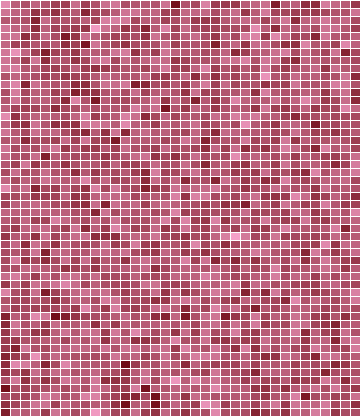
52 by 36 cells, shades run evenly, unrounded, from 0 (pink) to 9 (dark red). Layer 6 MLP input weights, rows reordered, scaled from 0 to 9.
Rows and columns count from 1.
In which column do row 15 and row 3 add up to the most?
30
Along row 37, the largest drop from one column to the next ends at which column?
28
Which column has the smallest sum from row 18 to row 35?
33
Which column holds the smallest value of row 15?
1
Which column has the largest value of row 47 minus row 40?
26
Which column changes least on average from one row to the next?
8
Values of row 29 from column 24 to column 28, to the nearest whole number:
6 3 6 6 4
